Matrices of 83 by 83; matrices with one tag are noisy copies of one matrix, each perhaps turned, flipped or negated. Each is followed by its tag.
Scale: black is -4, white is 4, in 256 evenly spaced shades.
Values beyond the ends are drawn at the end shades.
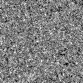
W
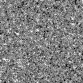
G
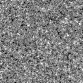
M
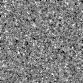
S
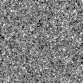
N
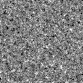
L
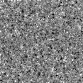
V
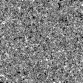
G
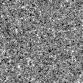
W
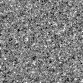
S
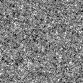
M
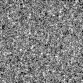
V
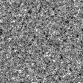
L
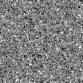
S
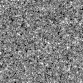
M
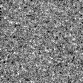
V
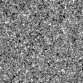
M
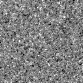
M
